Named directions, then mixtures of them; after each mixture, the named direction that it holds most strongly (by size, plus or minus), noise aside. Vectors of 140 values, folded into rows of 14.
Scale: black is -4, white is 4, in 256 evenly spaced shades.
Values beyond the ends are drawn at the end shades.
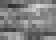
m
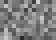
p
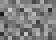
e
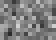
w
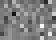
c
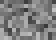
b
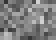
p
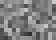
b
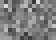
p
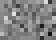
c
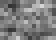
m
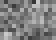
p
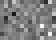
c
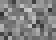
e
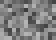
b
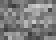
m
